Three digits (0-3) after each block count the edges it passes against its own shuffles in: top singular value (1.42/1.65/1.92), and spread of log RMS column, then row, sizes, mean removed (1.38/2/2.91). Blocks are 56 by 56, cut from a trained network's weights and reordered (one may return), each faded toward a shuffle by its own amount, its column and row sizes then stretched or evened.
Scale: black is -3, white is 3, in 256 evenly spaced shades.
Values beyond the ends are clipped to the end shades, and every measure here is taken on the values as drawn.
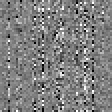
0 3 0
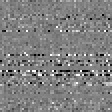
1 0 3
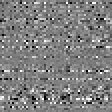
2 1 3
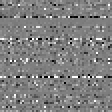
3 0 3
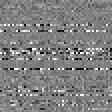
2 0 3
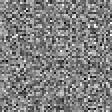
3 1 0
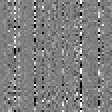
3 3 0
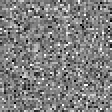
1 0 0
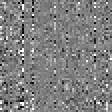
1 3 1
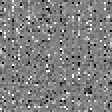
0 3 0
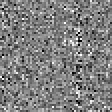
0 2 0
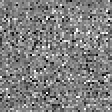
1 0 1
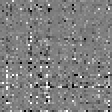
1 2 2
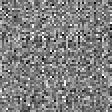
3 1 1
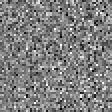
2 1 0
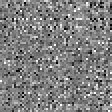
2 1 1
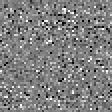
0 1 1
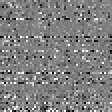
2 1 3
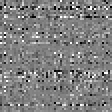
0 2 3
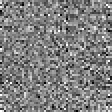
2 1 1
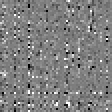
2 3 1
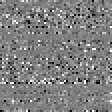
0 0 3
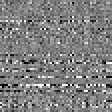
3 0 3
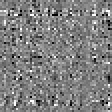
1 2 2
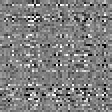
3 2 3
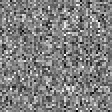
3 2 0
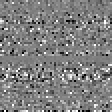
1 0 3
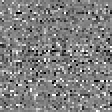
2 0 2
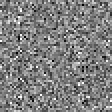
0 1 0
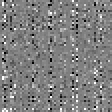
1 3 1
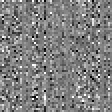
0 3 1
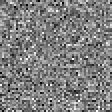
2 0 1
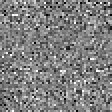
0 0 2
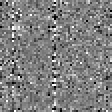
1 2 1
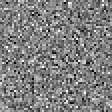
0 0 0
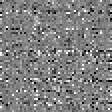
2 2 2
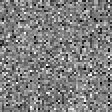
2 1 0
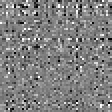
2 2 2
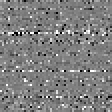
1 0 3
